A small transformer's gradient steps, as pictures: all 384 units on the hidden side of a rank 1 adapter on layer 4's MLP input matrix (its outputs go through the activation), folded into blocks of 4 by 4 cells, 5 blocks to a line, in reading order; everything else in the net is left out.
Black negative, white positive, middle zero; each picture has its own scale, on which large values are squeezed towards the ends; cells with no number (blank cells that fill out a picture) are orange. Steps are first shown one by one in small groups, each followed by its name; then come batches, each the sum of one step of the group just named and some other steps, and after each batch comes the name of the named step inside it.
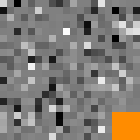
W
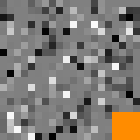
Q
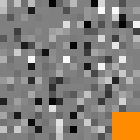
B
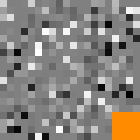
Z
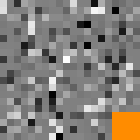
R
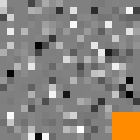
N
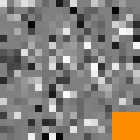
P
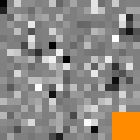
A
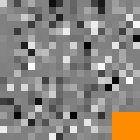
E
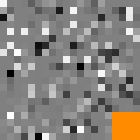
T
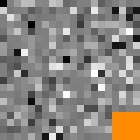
P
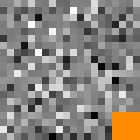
A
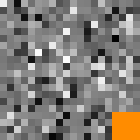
W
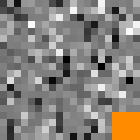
W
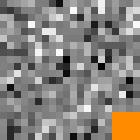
Z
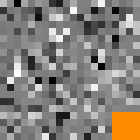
W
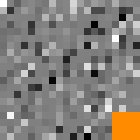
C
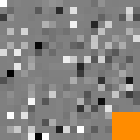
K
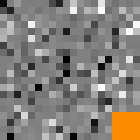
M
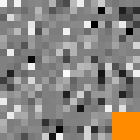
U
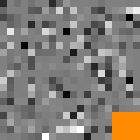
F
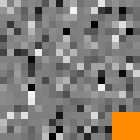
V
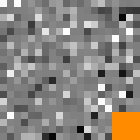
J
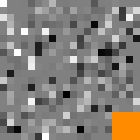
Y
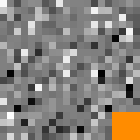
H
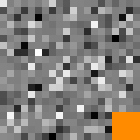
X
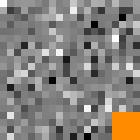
C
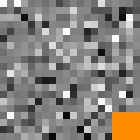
J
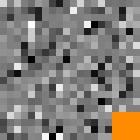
U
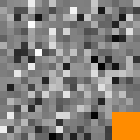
X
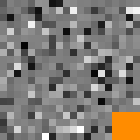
F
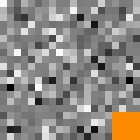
Y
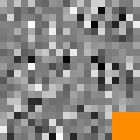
U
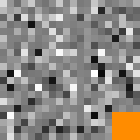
H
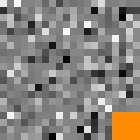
J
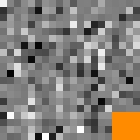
K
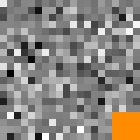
K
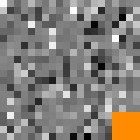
C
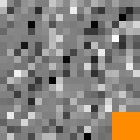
C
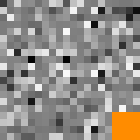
U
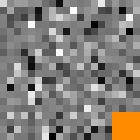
V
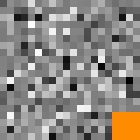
X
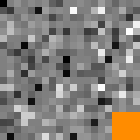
M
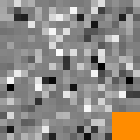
J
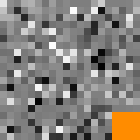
Y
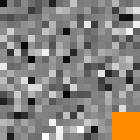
F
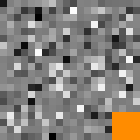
X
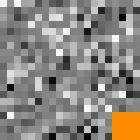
J
